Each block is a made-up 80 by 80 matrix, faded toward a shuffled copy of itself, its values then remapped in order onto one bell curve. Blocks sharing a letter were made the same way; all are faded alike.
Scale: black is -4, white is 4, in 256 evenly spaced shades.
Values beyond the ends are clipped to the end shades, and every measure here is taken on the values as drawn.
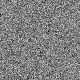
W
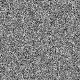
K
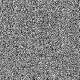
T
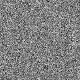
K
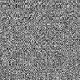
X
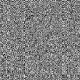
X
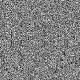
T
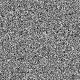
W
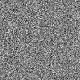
T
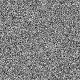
W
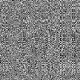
X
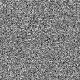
T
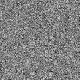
T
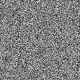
K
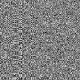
X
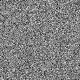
W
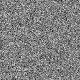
W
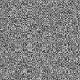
X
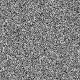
K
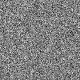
W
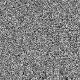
T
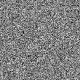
T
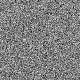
K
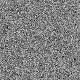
K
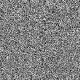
T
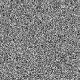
T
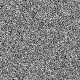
W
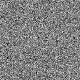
T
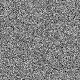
W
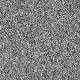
W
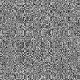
X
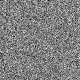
W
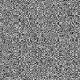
X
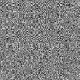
X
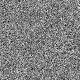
K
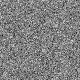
W
